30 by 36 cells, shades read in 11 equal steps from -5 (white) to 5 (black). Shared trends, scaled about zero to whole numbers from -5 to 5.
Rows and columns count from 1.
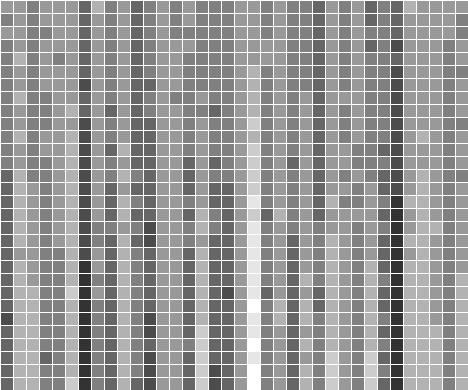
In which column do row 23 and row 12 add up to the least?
20
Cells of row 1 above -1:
17
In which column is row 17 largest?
31
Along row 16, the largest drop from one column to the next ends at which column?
32
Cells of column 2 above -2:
11
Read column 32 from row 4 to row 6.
-1 -1 -1
